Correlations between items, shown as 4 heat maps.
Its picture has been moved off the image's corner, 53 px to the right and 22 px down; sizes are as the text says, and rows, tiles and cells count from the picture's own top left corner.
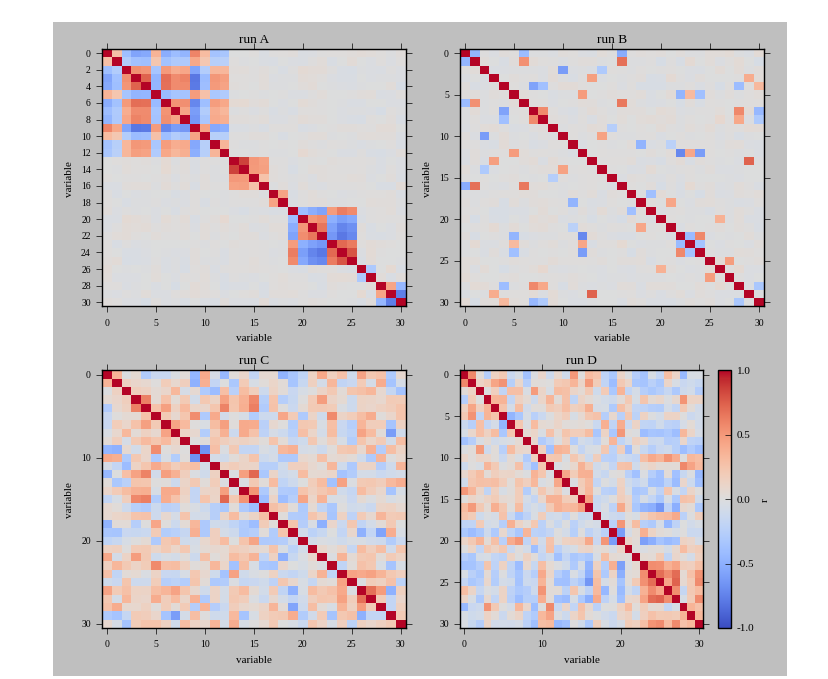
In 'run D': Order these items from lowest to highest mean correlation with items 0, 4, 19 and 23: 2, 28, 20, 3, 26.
20, 2, 28, 3, 26
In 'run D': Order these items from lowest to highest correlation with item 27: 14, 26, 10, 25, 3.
14, 3, 10, 26, 25
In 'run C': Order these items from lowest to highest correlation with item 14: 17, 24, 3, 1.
24, 17, 1, 3
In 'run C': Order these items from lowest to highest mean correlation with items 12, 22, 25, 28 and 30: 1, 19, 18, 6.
19, 18, 1, 6
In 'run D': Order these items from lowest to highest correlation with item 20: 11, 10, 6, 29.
10, 29, 11, 6
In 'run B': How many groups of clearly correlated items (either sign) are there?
10
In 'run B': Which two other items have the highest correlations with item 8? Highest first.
7, 28
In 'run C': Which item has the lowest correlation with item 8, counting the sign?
25
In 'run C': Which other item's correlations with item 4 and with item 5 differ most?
15
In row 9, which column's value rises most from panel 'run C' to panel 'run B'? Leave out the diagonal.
10
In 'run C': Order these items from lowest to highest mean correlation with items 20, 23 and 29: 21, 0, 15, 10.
0, 21, 10, 15
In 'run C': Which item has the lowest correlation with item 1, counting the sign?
9
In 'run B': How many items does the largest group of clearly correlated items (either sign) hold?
5
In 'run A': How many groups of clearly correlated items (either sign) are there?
6
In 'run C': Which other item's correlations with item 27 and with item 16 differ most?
26
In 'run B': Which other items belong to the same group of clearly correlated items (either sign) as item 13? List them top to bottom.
3, 29
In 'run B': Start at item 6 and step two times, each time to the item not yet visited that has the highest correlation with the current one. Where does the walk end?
1
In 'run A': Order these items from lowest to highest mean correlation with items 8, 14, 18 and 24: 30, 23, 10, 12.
10, 30, 12, 23
